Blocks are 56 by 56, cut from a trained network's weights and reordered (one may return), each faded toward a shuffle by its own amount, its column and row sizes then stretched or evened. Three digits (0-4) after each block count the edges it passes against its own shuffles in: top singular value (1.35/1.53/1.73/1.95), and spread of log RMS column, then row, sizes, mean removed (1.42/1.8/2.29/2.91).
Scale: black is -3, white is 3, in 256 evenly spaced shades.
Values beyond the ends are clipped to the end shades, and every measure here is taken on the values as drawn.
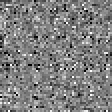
1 2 3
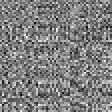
4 1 2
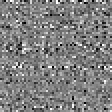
0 2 4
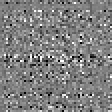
0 3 4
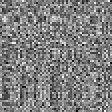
4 0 0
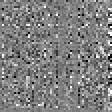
2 4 3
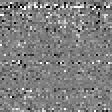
2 0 4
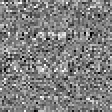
2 0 2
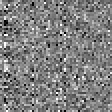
3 3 1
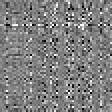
4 4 2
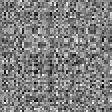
4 3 1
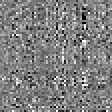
4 3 4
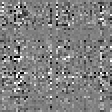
0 4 4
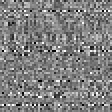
4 0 4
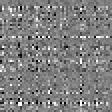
4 3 4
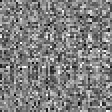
3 2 0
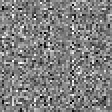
2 3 1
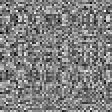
4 2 1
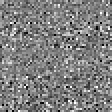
0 1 3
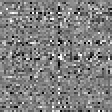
0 2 4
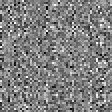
3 3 0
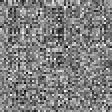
4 1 0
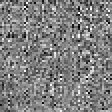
2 3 1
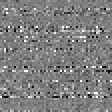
0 0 4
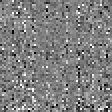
0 3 2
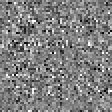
0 2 3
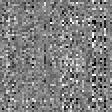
3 4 1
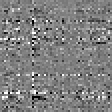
3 3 4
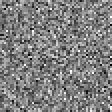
2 0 0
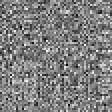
4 0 0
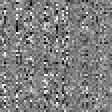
2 4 1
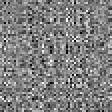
4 3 2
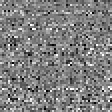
1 1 4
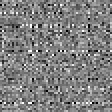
4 1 4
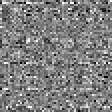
3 0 3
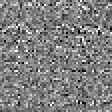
2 1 3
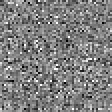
3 1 3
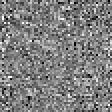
1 2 1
